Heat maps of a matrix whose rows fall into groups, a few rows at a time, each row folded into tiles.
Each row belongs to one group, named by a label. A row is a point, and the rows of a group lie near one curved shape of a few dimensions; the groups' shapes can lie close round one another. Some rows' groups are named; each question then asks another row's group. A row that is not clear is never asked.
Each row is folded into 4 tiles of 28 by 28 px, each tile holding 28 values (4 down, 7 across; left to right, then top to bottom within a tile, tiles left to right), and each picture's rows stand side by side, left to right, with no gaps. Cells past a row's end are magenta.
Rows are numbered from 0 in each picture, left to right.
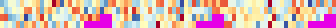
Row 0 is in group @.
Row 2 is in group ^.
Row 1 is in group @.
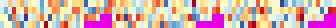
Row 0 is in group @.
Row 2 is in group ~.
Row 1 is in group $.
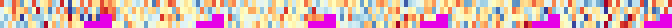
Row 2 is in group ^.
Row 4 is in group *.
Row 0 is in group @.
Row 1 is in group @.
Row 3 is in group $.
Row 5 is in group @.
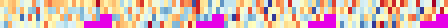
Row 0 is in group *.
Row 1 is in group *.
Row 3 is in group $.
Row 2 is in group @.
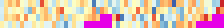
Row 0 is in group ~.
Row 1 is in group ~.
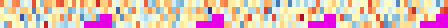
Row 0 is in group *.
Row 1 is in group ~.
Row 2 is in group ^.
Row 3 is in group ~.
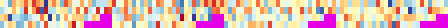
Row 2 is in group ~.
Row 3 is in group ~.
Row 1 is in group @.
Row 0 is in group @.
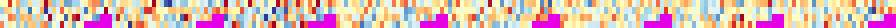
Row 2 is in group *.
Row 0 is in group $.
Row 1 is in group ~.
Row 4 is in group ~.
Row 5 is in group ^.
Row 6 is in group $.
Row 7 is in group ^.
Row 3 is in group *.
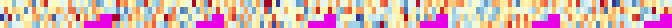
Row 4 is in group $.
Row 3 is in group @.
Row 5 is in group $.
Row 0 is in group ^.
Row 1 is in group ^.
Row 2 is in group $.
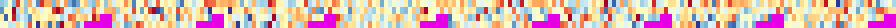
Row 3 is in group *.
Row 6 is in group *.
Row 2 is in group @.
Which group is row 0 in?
$
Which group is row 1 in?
~
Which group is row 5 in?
^
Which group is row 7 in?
~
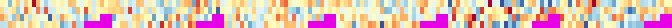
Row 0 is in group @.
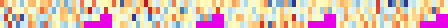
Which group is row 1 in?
@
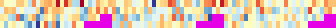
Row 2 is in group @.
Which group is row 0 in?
$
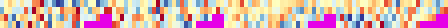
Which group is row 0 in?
~
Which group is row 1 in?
^
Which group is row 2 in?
*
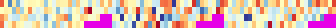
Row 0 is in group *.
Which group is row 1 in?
@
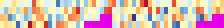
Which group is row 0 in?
~
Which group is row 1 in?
@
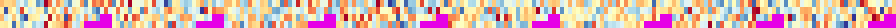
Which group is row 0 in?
@
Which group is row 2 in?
*
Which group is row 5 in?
~
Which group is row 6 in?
*
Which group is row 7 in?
~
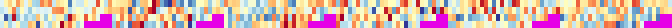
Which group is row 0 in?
$
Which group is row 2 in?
$
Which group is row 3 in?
^
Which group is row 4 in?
@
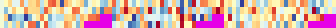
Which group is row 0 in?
@
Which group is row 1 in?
@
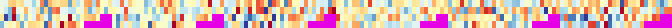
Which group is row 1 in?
$
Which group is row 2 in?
@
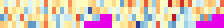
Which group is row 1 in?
*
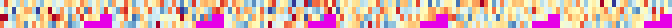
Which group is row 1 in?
@
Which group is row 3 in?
~
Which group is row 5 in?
~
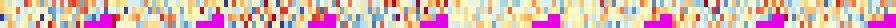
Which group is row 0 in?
*
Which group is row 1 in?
^
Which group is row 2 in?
~
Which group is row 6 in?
^
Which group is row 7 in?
@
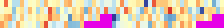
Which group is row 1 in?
^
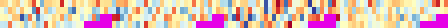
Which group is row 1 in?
^
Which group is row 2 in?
@
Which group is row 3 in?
@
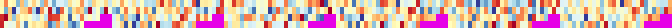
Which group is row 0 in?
^
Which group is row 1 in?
@
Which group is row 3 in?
@
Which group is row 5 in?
@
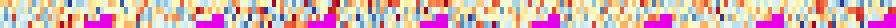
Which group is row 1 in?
*
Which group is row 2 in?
@
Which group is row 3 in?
*
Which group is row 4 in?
@
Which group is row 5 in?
^
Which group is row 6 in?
@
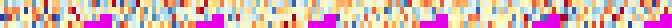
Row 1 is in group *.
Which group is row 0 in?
^
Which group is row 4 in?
$
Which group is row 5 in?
^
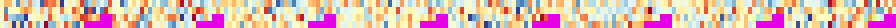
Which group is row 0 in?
@
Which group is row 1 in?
*
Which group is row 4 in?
$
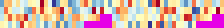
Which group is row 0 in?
~
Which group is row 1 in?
$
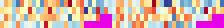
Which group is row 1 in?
~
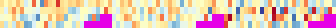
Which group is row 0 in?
*
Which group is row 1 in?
~
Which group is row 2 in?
^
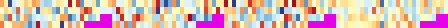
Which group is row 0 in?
*
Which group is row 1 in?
^
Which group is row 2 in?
*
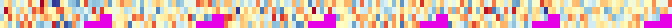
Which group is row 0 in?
~
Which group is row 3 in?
*
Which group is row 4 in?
~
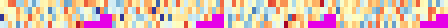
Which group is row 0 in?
*
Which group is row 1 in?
@
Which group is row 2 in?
$
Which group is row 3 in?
~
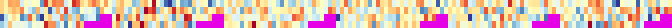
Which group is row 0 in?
*
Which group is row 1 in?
~
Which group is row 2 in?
~
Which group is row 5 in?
~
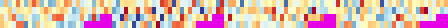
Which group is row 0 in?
*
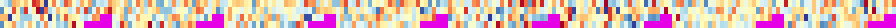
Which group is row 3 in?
^
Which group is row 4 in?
*
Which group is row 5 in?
^
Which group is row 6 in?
^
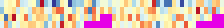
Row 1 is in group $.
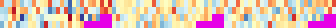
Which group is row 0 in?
@
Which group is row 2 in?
@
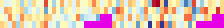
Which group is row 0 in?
^
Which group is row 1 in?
$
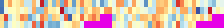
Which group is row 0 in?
~
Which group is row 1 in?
^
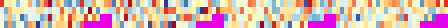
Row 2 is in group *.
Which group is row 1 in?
$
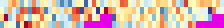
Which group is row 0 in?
~
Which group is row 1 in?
*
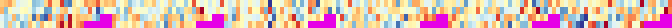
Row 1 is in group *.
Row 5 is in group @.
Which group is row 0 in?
$
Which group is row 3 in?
~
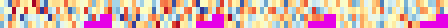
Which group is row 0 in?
@
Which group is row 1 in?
@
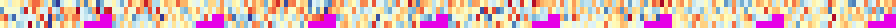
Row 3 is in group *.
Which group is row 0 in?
~
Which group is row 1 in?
@
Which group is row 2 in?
@
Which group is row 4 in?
*
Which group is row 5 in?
@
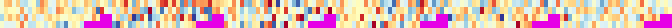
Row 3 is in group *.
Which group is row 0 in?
~
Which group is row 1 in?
*
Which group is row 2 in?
$
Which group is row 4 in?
^
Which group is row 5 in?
^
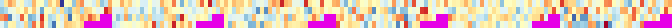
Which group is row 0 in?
~
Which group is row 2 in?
$
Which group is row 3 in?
*
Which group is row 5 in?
@
